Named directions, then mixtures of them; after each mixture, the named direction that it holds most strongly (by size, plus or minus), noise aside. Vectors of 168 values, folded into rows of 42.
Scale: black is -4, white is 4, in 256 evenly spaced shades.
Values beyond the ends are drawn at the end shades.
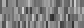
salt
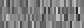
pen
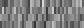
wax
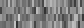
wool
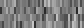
wool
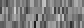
wax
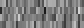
wool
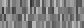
wax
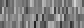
wax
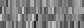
wax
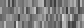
wool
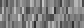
wax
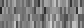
wool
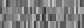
salt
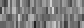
wax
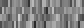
wax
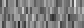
salt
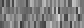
pen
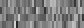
wool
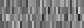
pen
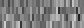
pen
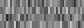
wool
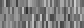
salt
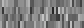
wax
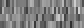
pen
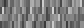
wax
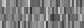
salt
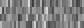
wax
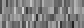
salt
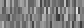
pen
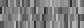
wool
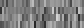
pen
